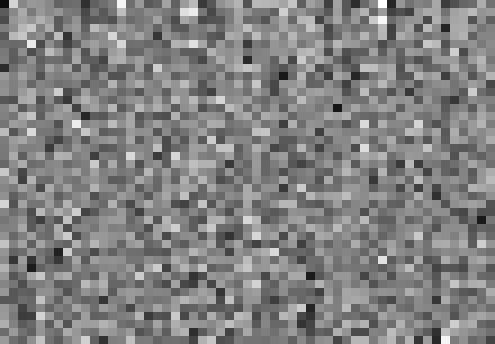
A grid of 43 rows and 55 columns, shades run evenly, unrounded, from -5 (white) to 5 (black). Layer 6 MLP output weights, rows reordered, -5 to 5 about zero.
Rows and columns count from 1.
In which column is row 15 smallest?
4
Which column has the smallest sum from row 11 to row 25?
41
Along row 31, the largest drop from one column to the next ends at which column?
54
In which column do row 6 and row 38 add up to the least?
22
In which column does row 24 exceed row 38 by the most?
5
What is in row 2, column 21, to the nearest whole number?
-4
